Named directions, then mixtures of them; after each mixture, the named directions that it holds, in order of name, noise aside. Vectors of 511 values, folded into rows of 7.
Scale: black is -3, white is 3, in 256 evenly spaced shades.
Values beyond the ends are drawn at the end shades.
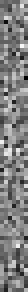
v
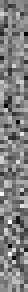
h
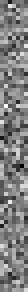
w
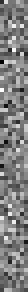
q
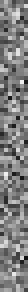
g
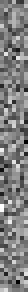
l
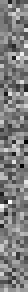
g, l, w.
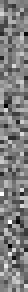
h.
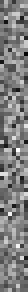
g, q, v.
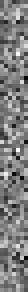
g, v.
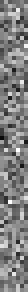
g, w.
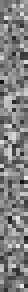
h, v.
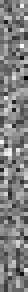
v.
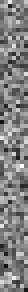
w.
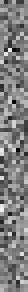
g, l, q.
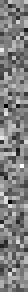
g, h, w.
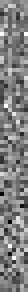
h.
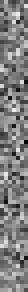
g.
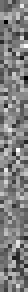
g, h, v.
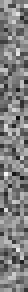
g, w.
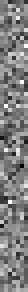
g, w.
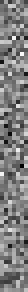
q, w.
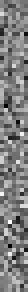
h.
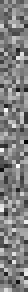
l, q.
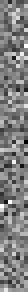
g, l, w.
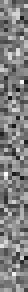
g.
